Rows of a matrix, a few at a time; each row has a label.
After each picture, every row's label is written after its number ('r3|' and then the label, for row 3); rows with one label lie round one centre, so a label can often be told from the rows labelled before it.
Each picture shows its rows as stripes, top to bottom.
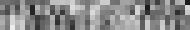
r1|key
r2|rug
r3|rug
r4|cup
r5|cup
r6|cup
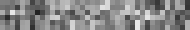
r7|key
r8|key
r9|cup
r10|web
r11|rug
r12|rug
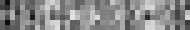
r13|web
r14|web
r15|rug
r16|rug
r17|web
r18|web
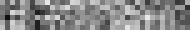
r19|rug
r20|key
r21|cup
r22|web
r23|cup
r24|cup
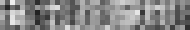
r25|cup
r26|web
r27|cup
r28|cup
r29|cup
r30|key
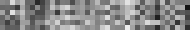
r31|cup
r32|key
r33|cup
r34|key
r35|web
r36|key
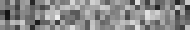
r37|rug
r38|key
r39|web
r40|web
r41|cup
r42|rug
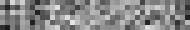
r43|cup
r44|web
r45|cup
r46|key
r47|rug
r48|web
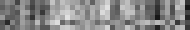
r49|key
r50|key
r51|key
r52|key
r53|web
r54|key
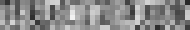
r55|web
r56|rug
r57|rug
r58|rug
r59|cup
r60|key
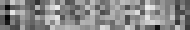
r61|cup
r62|web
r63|cup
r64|web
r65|web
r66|key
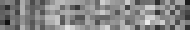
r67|key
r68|web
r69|key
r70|web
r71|web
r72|key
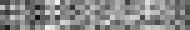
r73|web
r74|cup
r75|web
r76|cup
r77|key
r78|web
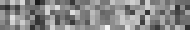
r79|cup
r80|web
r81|rug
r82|cup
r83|cup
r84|key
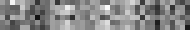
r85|cup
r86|key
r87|key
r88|cup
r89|key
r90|key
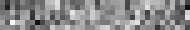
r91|web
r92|web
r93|rug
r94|rug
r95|cup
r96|key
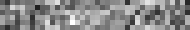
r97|web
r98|cup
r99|key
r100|rug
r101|rug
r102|web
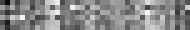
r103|web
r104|rug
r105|web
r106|cup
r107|web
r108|web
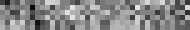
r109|web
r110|rug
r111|key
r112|rug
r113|cup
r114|cup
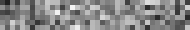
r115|web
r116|rug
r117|web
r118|key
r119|cup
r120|rug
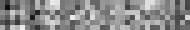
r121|web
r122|web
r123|cup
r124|rug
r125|web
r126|cup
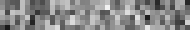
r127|key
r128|key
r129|cup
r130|rug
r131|rug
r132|web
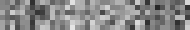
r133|rug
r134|key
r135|cup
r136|key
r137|rug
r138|rug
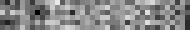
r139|web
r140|key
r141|cup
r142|key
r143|web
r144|key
